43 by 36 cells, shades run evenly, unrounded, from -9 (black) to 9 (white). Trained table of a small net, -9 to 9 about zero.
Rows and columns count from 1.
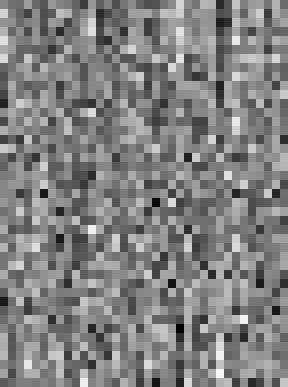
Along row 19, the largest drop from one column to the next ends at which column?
7
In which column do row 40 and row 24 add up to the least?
9
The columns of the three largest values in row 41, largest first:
4, 19, 28
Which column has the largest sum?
30
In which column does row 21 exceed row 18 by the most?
31
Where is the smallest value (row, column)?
37, 23
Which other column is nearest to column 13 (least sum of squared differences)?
29
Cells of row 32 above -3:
31
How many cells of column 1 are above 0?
24
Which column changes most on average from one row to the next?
12
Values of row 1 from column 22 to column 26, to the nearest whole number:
1 6 1 -1 4
